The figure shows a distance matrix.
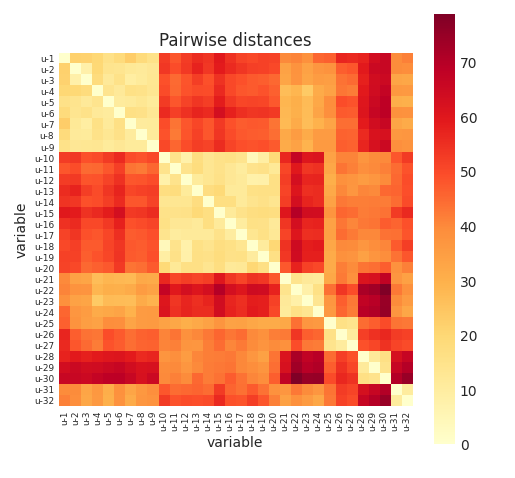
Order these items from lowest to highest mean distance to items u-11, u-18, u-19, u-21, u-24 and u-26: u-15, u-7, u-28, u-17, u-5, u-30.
u-17, u-15, u-7, u-5, u-28, u-30
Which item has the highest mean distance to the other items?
u-30
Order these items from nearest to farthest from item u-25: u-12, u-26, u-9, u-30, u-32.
u-26, u-12, u-9, u-32, u-30
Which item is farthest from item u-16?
u-22
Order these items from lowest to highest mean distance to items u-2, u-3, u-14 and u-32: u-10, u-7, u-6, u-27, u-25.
u-7, u-6, u-25, u-10, u-27
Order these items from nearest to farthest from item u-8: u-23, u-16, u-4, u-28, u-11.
u-4, u-23, u-11, u-16, u-28
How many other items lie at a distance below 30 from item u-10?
10
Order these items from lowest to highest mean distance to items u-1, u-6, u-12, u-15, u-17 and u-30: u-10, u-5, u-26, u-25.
u-10, u-25, u-5, u-26
